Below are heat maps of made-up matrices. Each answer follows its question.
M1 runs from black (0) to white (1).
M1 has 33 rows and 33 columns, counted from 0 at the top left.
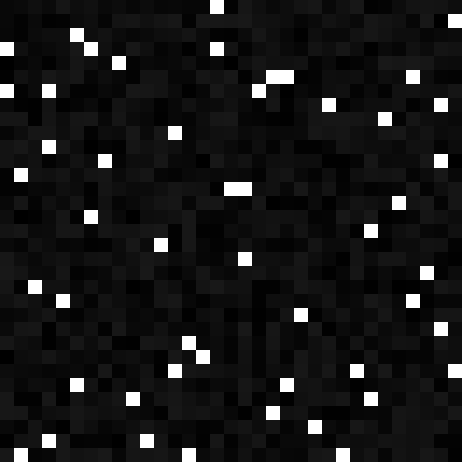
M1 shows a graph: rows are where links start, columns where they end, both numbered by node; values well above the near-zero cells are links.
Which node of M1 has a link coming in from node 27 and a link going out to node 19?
node 5
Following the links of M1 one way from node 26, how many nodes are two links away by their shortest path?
4
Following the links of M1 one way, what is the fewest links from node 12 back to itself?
6
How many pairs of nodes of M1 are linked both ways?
2
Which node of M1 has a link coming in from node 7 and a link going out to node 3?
node 31
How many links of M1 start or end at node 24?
2
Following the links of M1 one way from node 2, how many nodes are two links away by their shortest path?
3
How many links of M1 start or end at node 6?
5
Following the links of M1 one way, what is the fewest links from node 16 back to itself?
4
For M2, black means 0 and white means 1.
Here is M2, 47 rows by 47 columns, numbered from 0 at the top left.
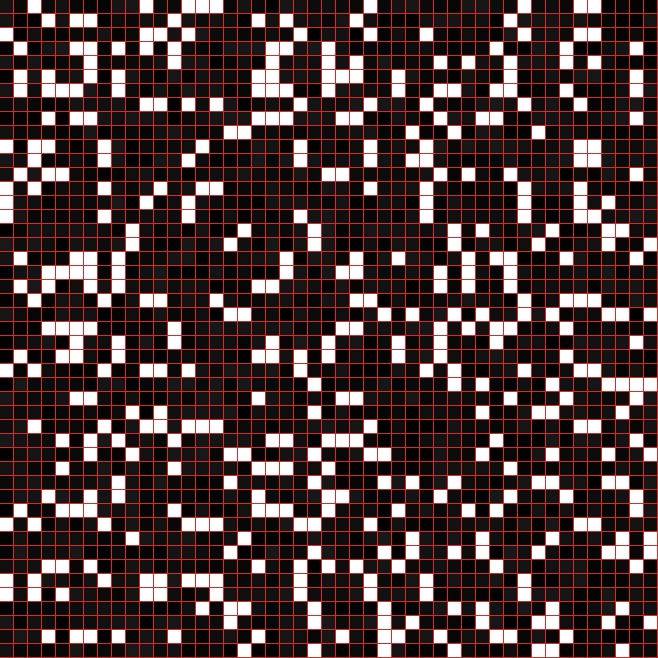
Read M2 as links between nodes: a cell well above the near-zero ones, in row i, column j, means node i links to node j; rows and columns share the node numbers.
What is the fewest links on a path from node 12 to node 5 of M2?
2
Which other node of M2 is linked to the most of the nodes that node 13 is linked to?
node 41
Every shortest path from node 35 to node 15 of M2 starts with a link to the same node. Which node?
node 40
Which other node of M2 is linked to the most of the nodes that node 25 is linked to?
node 6
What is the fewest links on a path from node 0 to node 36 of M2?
3
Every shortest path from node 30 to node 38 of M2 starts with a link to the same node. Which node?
node 11
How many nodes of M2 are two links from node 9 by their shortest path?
10
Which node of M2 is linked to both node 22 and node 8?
node 34
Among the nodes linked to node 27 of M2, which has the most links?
node 45
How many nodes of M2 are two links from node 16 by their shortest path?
9
